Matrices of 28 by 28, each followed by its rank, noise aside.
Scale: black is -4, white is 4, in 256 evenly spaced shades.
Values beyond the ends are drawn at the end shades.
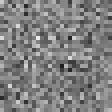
six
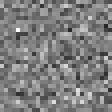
five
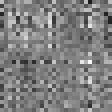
four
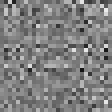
four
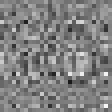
two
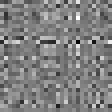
three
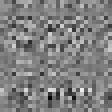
three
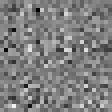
six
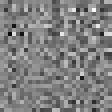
four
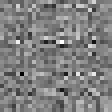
four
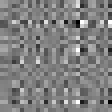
two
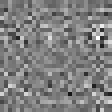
five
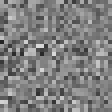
four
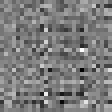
three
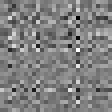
two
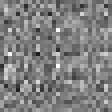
four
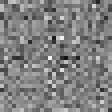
six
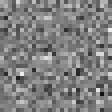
six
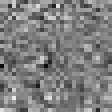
five
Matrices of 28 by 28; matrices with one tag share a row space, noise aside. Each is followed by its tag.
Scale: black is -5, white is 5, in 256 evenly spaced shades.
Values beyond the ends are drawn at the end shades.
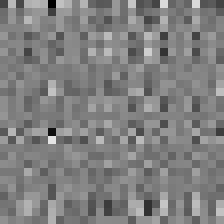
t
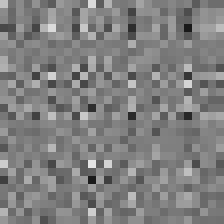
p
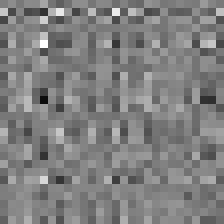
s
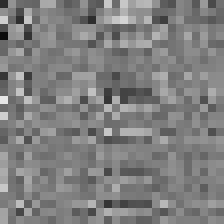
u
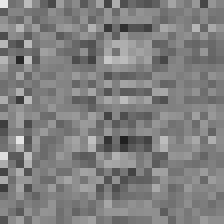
u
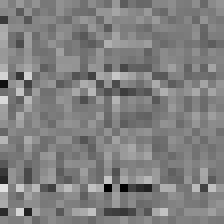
u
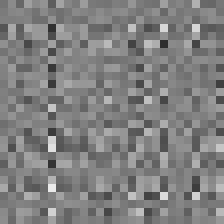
t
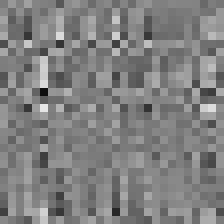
s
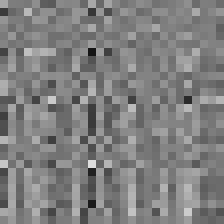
p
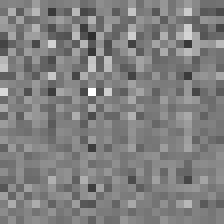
p
